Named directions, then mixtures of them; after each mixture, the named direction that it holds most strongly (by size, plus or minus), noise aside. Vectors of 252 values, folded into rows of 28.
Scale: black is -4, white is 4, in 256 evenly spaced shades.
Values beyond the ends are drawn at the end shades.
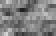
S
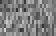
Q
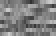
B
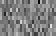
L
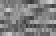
B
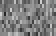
L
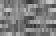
B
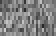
Q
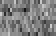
L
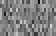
L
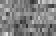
B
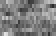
S
